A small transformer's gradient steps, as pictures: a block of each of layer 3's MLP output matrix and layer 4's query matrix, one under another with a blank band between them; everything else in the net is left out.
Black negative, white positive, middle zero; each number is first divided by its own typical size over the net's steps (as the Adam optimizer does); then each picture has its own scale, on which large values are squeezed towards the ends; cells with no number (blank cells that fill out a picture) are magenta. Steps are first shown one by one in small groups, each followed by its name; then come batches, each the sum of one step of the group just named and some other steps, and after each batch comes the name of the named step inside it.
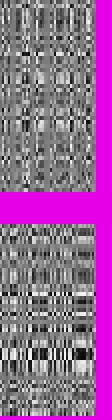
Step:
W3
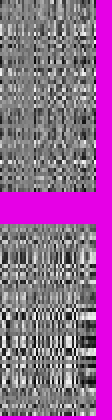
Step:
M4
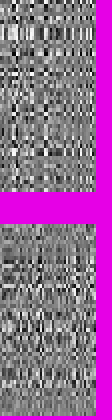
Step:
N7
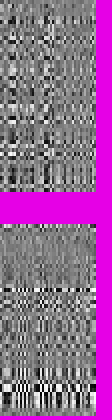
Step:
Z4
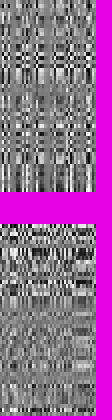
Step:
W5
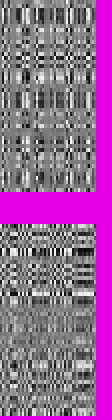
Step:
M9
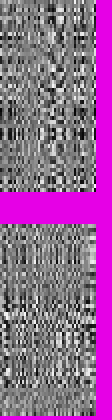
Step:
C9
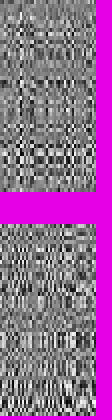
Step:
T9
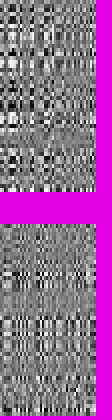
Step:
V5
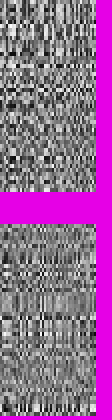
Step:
V5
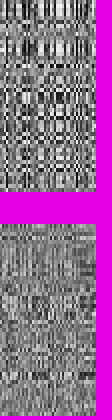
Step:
M9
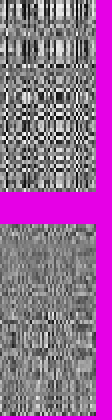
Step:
W3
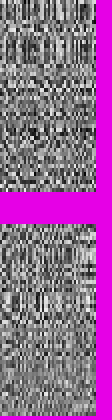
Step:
T9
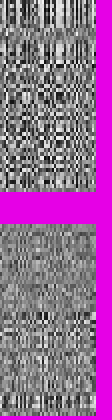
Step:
T9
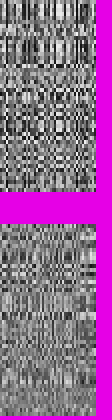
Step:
M4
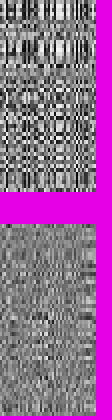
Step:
V5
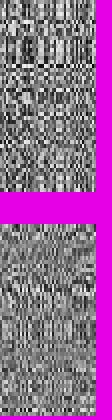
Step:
M9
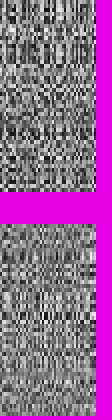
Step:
M4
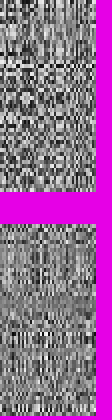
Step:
V5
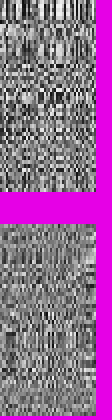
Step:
N7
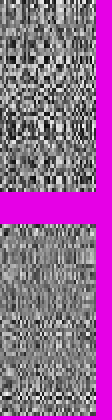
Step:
C9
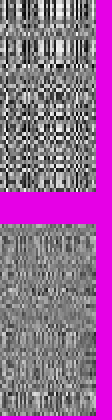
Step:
T9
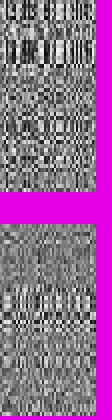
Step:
N7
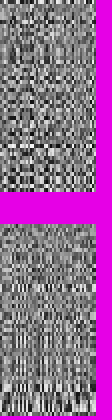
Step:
Z4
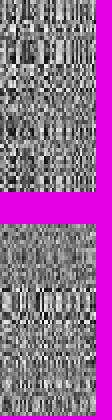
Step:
Z4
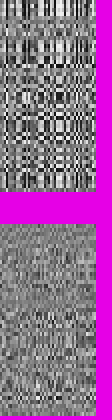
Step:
M4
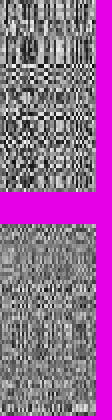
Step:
W3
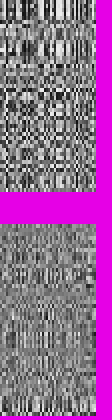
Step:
V5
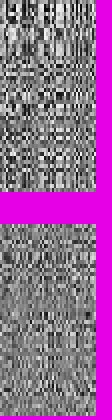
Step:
N7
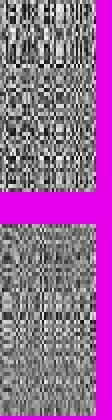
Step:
W5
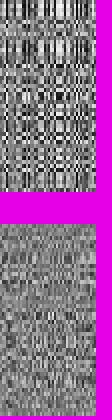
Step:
M4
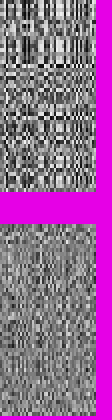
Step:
C9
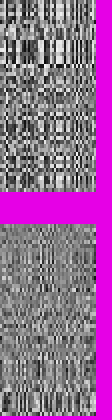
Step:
Z4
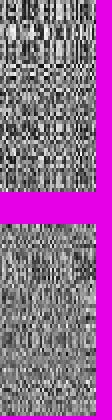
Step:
N7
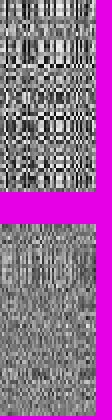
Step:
W3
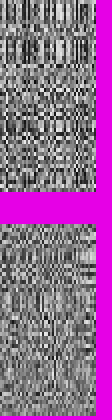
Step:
C9
